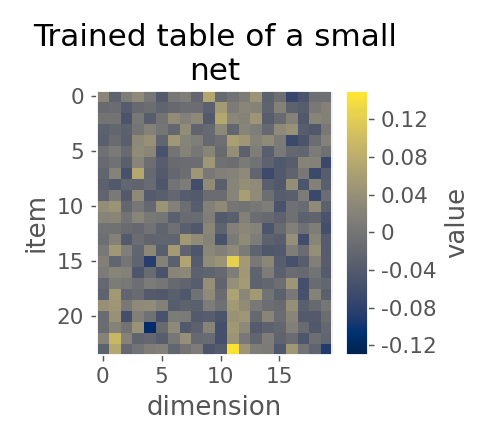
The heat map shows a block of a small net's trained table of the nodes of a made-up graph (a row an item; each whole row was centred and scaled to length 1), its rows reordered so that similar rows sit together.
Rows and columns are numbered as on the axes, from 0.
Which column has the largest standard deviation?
11
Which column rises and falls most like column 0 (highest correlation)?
2
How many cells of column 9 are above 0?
15
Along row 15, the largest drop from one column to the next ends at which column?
8
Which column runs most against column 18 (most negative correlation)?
3
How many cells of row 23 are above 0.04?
4
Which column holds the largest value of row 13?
7
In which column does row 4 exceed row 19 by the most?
6
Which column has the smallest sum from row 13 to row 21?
17
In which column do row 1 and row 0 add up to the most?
13
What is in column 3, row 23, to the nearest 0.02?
0
